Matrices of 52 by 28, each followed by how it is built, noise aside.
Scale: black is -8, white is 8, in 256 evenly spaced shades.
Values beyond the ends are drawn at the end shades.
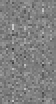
uneven columns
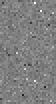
sparse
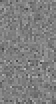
uneven rows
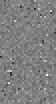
sparse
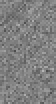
Hankel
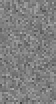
noise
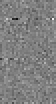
uneven rows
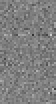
uneven rows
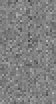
uneven columns
